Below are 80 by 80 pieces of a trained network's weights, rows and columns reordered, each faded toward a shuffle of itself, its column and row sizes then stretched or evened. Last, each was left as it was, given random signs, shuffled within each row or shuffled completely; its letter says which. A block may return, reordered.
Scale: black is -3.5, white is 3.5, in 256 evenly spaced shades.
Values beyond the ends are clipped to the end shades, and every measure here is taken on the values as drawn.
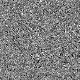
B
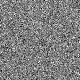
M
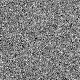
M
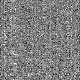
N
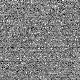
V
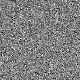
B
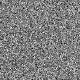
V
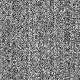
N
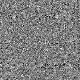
B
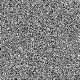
B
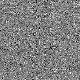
B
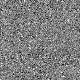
B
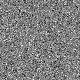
M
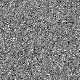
V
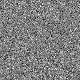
V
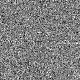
V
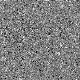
B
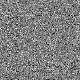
B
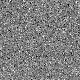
M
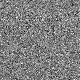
V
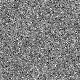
M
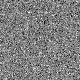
M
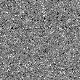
V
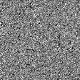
B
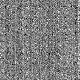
N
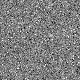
M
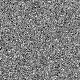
M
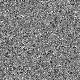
V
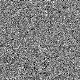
B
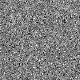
B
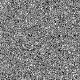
B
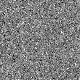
M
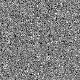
B
